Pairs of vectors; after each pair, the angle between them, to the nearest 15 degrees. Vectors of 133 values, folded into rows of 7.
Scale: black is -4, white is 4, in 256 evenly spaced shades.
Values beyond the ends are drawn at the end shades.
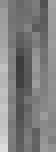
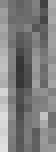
15 degrees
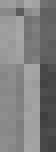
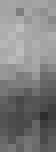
75 degrees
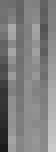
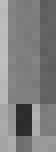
105 degrees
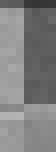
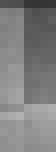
30 degrees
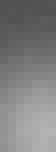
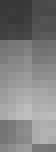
30 degrees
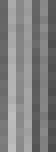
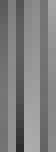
90 degrees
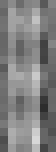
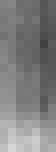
75 degrees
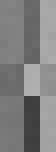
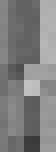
30 degrees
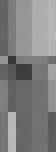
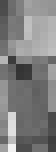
30 degrees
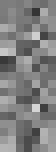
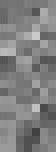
30 degrees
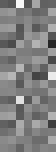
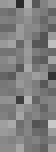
150 degrees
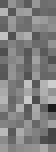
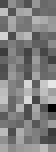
15 degrees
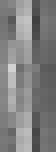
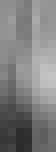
120 degrees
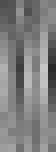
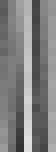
90 degrees
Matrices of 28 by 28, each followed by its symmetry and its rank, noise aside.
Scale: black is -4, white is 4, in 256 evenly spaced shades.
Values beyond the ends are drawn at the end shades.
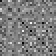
symmetric, rank three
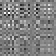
no symmetry, rank two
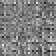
antisymmetric, rank four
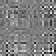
antisymmetric, rank two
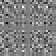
antisymmetric, rank two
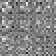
no symmetry, rank four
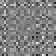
symmetric, rank three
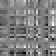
antisymmetric, rank two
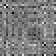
symmetric, rank three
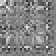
symmetric, rank four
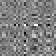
no symmetry, rank two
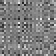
no symmetry, rank two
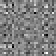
no symmetry, rank three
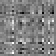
antisymmetric, rank two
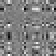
antisymmetric, rank two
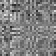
no symmetry, rank three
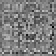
no symmetry, rank four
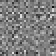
no symmetry, rank four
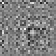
symmetric, rank three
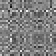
no symmetry, rank three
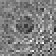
symmetric, rank four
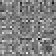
no symmetry, rank four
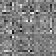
antisymmetric, rank four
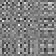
antisymmetric, rank two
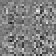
no symmetry, rank four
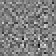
no symmetry, rank three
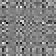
no symmetry, rank two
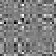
antisymmetric, rank two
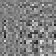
no symmetry, rank three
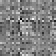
no symmetry, rank two
